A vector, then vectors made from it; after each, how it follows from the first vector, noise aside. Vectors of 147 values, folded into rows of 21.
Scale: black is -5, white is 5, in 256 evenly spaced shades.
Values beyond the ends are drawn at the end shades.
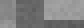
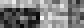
reversed, negated, scaled up.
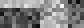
reversed, negated, scaled up.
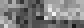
scaled up.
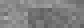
wrapped around, negated, shrunk.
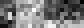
negated, scaled up.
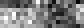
wrapped around, scaled up.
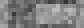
wrapped around.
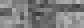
wrapped around.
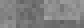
shrunk.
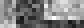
scaled up.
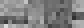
wrapped around.
